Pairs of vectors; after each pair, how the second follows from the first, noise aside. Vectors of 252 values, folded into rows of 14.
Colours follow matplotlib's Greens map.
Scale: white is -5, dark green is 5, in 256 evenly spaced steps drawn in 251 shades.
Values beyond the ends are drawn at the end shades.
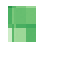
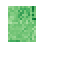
reversed, negated, partly zeroed.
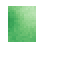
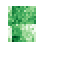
wrapped around, scaled up.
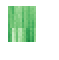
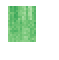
reversed, shrunk.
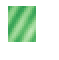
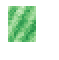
negated.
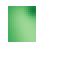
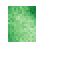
copied.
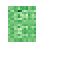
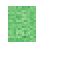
reversed, shrunk.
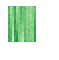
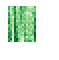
scaled up.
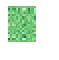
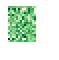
scaled up.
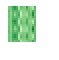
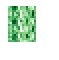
scaled up.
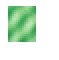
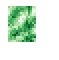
wrapped around, scaled up.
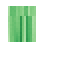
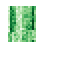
wrapped around, scaled up.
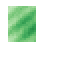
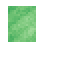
negated, shrunk.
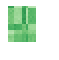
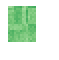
negated, shrunk.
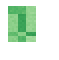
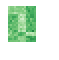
negated.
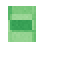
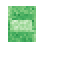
negated.
